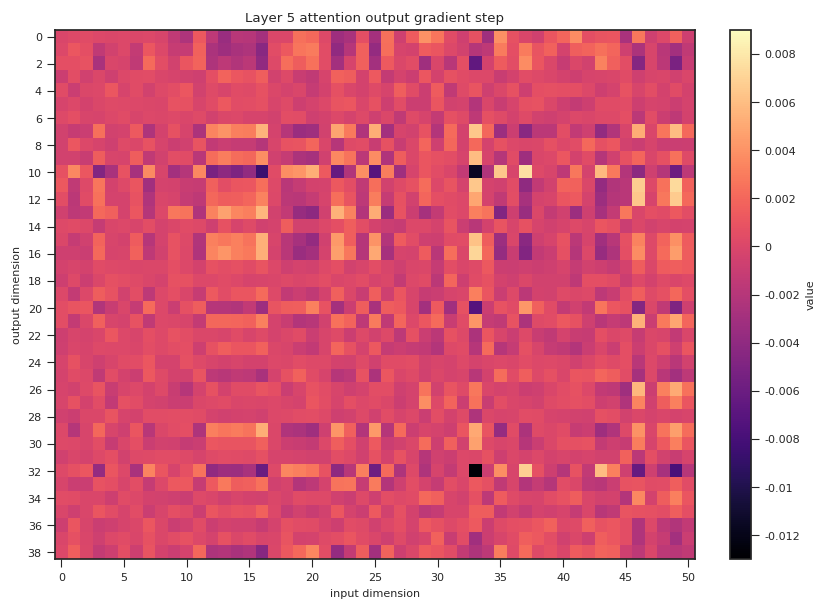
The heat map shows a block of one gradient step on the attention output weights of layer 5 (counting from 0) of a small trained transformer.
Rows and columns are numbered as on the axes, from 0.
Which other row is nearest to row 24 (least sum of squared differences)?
6
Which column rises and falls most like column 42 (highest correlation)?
39
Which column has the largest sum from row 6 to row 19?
33
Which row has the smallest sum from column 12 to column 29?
10
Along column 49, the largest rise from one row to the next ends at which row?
11
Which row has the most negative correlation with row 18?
4
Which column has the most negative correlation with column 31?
38
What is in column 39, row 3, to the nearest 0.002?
0
